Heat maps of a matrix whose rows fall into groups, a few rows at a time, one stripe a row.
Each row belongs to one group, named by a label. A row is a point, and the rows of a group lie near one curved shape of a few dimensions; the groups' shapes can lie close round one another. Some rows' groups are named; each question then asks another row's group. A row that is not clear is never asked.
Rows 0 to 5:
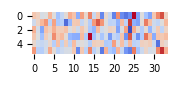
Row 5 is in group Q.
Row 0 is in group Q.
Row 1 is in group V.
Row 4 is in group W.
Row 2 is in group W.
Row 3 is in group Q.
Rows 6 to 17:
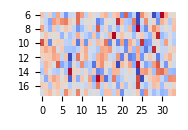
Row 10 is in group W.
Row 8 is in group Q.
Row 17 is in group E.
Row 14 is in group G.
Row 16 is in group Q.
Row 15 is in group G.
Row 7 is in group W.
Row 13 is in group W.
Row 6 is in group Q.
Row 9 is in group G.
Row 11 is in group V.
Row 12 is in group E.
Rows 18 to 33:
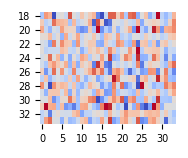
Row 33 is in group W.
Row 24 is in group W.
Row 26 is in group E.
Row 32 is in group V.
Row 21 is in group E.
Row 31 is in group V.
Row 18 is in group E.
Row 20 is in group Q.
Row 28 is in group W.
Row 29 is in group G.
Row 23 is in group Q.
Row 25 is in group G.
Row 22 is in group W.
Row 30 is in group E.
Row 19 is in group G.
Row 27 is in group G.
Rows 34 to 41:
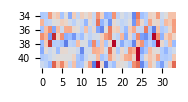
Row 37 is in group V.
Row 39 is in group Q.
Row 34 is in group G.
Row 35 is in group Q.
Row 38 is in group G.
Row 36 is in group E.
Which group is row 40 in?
Q
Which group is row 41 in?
G
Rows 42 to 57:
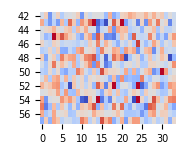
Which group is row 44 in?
W
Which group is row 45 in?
G
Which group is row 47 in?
Q
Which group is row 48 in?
E
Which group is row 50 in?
Q
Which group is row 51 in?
W
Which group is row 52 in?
G
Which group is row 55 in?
E
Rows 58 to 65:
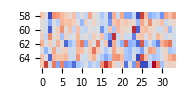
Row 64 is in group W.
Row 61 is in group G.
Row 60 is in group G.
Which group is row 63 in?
E
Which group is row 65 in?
V
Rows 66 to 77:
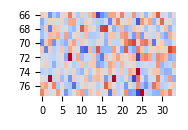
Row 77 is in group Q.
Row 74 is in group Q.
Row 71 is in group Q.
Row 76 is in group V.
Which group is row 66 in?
E
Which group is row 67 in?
G
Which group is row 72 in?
G
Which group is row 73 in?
E
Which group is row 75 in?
G
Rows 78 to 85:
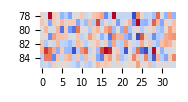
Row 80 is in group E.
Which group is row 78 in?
G
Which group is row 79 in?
Q
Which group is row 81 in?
W
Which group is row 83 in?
V
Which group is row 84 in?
E
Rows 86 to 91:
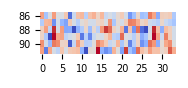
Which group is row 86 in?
E
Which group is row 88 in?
V
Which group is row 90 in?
E
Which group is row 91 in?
Q
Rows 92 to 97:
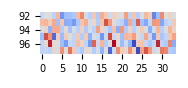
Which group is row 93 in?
V
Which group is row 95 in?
E
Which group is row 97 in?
G
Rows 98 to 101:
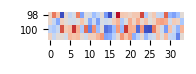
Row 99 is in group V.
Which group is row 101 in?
E
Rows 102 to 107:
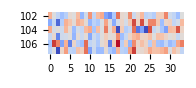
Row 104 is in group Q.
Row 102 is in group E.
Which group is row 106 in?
E
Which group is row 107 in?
V
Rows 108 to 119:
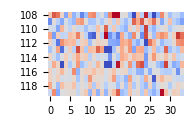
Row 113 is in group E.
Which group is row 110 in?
Q
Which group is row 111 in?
Q
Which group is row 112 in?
W
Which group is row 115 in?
E
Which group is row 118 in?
W
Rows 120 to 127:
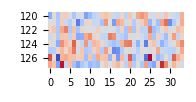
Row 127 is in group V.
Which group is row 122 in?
W
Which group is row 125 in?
G
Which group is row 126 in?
W
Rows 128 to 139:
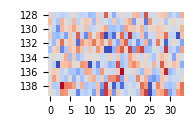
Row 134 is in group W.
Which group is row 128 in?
Q
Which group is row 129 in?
W
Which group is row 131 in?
E
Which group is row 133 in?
E
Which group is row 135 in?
V
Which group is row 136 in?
G
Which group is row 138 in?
G
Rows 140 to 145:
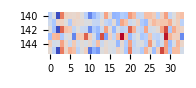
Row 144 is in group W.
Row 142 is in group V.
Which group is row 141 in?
G
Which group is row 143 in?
G
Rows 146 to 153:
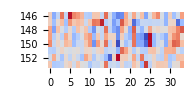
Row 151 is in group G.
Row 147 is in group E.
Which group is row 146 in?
G
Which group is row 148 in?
Q
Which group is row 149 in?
Q
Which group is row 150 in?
Q
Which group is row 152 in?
E
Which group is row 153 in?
Q
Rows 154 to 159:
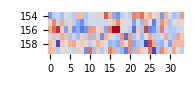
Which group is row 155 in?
V
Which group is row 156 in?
V
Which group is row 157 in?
W
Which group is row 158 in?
W
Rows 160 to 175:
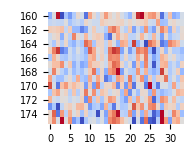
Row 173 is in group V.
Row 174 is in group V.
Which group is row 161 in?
Q
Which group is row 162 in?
V
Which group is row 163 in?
E
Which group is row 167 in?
V
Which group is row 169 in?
E
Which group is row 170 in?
W
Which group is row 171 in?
E
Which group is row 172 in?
W
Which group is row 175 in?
V
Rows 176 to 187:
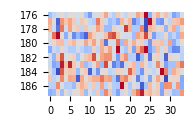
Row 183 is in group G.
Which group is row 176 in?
Q
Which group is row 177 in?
W
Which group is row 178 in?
W
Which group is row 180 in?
W
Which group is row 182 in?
E
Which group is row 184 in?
V
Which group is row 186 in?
G
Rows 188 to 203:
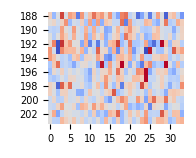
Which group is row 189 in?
W
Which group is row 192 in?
V
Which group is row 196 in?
Q
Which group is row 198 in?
G
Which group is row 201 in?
E
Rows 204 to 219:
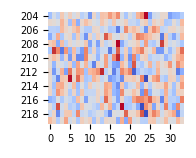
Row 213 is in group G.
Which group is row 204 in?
Q
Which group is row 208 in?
V
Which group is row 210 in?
E
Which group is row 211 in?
Q
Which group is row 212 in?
E
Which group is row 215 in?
G
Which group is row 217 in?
G
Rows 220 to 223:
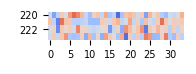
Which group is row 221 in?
V
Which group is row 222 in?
G
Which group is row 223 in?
W
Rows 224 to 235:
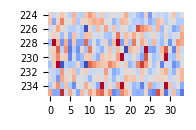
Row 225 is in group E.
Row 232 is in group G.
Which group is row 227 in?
E
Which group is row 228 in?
E
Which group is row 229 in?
W
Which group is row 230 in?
G
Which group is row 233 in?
G
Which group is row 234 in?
G
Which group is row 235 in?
E
